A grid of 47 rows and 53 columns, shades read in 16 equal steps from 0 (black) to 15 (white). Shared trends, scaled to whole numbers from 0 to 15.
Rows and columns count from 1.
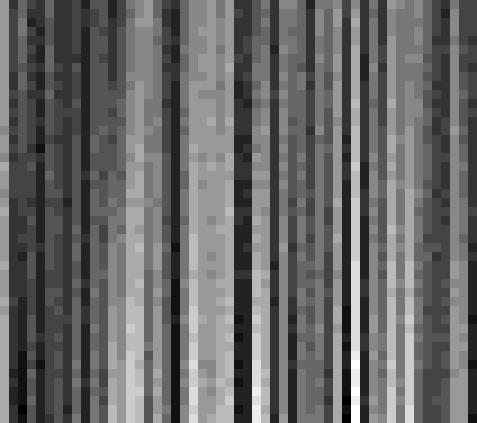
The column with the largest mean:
40
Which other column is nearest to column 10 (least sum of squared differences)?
5
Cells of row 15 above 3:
41
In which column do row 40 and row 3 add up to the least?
20
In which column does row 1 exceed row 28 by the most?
33
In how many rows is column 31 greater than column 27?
25
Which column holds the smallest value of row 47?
39
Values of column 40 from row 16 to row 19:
11 11 11 12
